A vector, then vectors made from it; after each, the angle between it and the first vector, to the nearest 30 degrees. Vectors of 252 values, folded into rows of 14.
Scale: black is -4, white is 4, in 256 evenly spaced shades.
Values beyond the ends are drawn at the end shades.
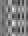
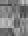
120 degrees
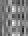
30 degrees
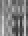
60 degrees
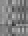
150 degrees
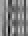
120 degrees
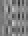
30 degrees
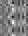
30 degrees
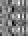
150 degrees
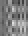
30 degrees
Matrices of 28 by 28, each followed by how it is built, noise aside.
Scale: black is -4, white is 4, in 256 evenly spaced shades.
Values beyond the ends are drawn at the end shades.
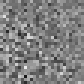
lower triangular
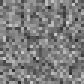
repeating columns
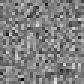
noise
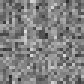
blocks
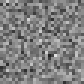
noise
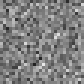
noise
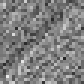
Hankel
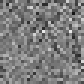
upper triangular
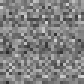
repeating columns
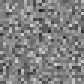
noise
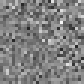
upper triangular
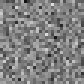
noise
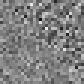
upper triangular
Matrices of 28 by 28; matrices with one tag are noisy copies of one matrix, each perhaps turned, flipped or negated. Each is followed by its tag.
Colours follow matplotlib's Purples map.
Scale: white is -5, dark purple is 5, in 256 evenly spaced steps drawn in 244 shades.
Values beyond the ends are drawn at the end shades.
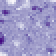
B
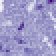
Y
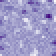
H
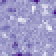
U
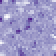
H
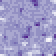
H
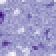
B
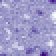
B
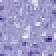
H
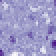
B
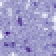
U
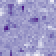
U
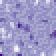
H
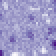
B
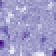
B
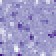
H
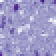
H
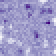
U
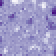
B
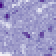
Y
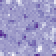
H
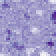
B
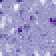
H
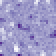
H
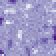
U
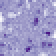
U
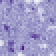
U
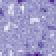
U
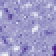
Y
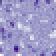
H
